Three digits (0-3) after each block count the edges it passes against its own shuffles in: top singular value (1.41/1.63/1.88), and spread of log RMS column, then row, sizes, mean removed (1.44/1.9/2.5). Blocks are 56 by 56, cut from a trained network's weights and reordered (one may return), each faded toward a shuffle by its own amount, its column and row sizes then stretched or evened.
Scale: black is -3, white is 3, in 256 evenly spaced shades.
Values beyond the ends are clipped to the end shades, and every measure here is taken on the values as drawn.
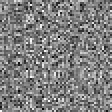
3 2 0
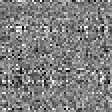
2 1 3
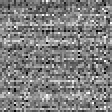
3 2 0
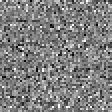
0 0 2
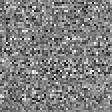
0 0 3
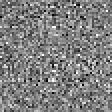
1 0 2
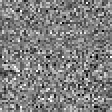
2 0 2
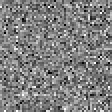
1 1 1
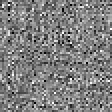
1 2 2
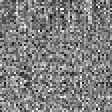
2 1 1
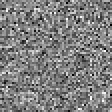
1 0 0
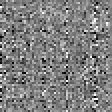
2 3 1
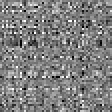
3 2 3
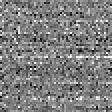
2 2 2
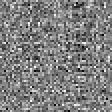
3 1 2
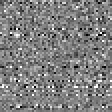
1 1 3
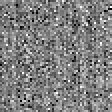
0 0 0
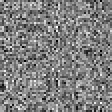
3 2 0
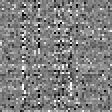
2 3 0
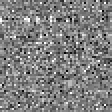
0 0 2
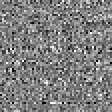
2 0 3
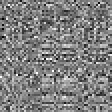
3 0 2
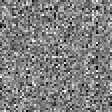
0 2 1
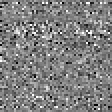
0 2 3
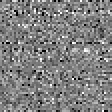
0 0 3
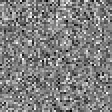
2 0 2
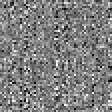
1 3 1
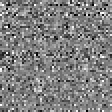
0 1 3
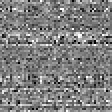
2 1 3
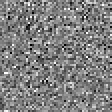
1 1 1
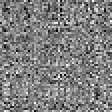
3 2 1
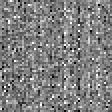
1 2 0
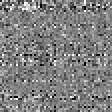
0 2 3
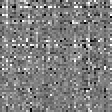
2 2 3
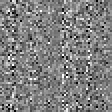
2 3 1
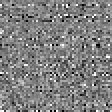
2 1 3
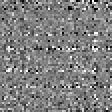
0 2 3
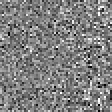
0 2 1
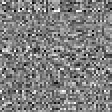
3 0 3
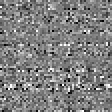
1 1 3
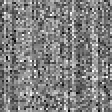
3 0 0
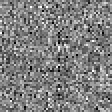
1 1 0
